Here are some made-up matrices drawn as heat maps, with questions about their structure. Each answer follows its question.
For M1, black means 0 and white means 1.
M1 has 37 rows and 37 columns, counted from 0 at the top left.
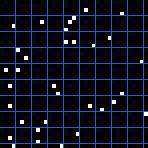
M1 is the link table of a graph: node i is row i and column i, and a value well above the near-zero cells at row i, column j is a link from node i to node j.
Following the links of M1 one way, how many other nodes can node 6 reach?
12
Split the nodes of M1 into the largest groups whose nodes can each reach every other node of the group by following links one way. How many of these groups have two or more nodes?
3
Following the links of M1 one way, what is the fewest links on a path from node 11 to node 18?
5
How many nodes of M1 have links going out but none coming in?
6
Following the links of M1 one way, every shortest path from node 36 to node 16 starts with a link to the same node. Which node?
node 3
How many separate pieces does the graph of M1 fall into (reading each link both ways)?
9
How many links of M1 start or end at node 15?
2
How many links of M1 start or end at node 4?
3
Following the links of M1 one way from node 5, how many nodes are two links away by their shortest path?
4
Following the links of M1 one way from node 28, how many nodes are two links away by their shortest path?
2
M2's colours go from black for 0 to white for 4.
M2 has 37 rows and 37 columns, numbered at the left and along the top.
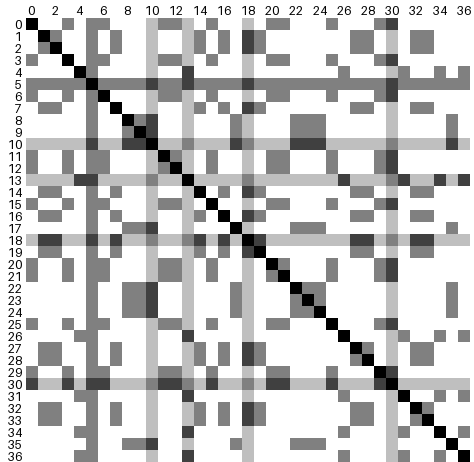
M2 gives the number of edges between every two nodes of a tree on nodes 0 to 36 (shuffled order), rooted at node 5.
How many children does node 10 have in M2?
7
